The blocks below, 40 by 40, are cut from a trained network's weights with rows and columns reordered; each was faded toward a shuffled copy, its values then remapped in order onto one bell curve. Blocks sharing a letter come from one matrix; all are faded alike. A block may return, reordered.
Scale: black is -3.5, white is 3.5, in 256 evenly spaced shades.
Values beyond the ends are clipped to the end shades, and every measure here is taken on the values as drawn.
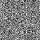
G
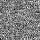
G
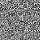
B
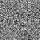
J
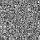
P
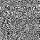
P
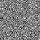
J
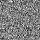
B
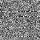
B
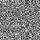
J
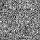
P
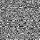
B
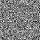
P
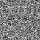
J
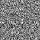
P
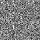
G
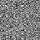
P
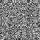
G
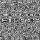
B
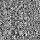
G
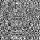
J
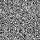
G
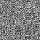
J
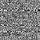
B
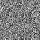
G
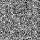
G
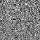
B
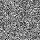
G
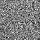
B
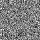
G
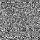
B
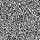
G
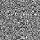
P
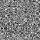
B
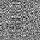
J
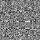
B
